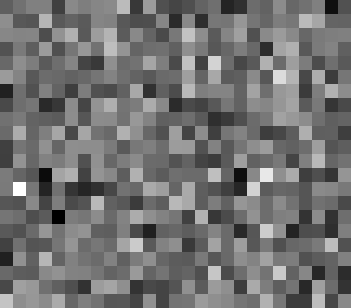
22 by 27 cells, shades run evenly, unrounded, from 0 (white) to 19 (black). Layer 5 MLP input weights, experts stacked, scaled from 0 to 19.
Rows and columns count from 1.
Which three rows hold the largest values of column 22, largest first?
10, 18, 21
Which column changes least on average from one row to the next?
3
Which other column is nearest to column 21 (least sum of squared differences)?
6
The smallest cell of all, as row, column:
14, 2
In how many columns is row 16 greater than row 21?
14
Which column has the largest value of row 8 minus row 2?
4
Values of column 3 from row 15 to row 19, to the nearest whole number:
9 13 11 13 12
